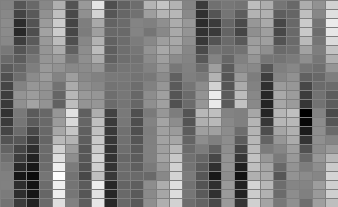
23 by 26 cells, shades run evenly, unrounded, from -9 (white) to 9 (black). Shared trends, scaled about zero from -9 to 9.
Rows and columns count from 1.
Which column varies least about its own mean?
10
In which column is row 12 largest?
21
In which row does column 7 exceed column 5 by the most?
20
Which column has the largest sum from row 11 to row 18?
24
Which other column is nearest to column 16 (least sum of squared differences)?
22
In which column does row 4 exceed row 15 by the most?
6
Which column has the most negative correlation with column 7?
18
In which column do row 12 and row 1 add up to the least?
8
